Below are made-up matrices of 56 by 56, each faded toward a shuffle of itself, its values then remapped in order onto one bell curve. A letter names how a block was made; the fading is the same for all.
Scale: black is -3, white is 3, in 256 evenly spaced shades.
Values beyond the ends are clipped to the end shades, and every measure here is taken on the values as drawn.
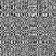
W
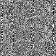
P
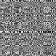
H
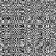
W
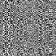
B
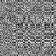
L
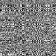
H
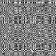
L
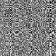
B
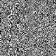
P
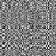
W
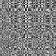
W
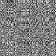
B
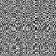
W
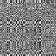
L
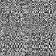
B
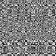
H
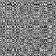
W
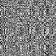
B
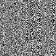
P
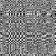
L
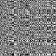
W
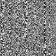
P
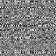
H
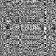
B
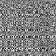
H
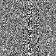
P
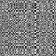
L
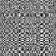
L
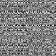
H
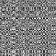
W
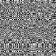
H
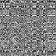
H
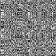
B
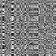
L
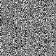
P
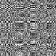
W
